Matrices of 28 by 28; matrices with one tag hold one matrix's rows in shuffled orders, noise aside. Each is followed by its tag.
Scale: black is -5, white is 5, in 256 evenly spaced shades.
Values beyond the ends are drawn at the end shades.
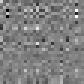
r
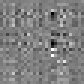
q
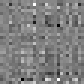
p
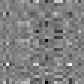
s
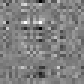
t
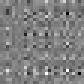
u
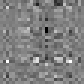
s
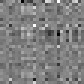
p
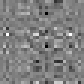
s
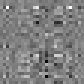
s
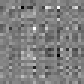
p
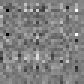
r
